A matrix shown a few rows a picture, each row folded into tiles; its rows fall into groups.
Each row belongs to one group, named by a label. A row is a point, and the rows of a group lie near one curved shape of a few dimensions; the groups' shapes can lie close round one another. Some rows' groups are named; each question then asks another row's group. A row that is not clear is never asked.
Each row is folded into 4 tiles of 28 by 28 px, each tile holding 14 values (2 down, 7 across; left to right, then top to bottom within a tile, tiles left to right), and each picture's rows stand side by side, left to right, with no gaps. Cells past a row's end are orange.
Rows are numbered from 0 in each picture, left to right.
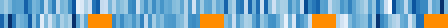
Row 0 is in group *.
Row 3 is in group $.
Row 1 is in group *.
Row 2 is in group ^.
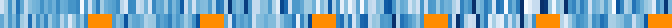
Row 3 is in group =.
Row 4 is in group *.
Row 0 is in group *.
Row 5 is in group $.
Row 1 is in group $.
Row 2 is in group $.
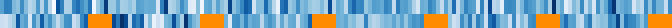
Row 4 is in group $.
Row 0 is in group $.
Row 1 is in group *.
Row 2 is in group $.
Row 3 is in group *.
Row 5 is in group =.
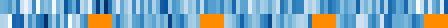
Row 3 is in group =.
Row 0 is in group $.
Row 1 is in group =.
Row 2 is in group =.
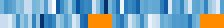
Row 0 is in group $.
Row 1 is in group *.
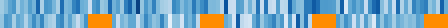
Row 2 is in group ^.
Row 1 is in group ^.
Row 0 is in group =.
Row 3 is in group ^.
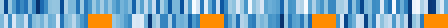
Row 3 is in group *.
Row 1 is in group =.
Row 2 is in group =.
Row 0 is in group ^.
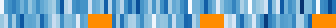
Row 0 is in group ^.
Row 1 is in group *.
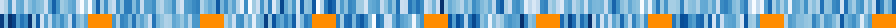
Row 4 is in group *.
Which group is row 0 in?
*
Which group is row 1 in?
^
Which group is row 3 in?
^
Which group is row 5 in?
*
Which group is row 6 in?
*
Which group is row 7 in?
=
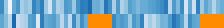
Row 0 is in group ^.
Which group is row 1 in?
*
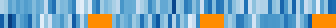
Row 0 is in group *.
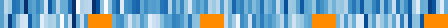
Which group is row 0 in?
*
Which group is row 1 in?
*
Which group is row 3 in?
*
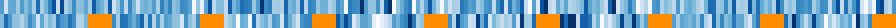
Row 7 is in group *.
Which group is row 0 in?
=
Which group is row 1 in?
*
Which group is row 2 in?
^
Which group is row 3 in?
*
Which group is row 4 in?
*
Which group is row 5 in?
*
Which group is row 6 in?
^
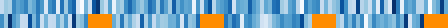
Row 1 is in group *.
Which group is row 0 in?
*
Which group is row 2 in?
*
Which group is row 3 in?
$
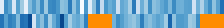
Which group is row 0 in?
*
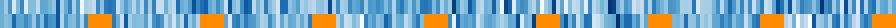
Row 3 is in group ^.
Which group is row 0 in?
=
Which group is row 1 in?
^
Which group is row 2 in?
$
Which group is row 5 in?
=
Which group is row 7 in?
^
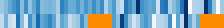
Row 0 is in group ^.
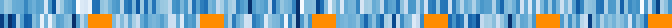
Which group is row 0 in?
*
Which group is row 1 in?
^
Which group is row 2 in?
*
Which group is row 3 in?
=
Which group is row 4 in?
*
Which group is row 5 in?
*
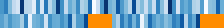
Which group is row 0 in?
$
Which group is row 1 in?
$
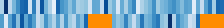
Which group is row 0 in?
$
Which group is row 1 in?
=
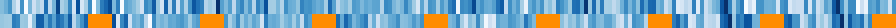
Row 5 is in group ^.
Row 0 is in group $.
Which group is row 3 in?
*
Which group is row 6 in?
=
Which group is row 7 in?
=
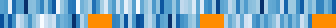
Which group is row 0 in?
*
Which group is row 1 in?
=
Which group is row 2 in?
=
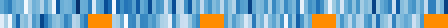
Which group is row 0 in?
$
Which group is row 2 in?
*
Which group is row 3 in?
=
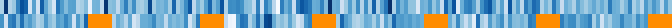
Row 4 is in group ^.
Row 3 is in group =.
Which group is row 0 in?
$
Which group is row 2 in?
$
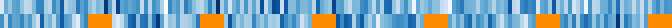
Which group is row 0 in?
^
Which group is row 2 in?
=
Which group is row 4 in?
^
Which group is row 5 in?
=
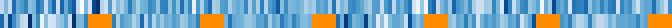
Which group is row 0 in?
*
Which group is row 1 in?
*
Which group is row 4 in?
$
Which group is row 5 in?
*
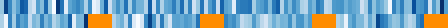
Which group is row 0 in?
$
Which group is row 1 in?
=
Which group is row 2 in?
*
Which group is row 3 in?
$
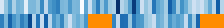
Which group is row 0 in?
*
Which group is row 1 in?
$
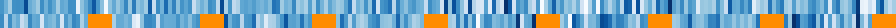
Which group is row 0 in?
*
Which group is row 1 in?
=
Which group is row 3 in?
=
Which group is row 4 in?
$
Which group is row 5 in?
$
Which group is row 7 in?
*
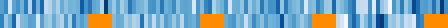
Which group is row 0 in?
^
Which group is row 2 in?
=
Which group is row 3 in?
$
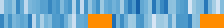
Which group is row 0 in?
*
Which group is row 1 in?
*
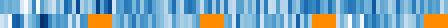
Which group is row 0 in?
$
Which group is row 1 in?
^
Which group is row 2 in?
^
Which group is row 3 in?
^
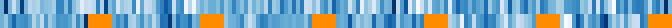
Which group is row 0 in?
$
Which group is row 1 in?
=
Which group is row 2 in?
=
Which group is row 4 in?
^
